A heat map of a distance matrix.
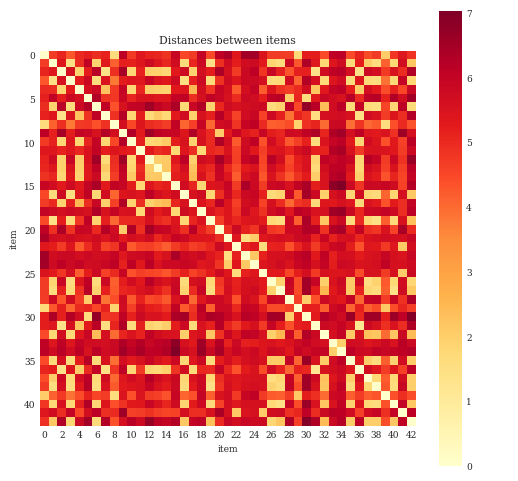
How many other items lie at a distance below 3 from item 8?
3
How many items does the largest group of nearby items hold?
13
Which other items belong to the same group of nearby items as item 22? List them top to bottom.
25, 41
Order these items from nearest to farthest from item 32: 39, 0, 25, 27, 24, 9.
27, 39, 0, 9, 25, 24
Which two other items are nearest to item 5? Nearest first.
30, 28
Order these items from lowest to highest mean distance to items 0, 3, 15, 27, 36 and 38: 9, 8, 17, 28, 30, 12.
8, 17, 12, 28, 9, 30
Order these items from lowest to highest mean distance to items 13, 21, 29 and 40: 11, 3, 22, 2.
3, 2, 22, 11
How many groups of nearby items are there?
9
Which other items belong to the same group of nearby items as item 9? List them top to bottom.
20
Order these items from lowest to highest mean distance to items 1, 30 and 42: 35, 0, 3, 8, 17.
3, 35, 8, 0, 17
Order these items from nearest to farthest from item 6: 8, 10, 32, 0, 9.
32, 8, 0, 9, 10
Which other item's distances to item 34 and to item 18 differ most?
15
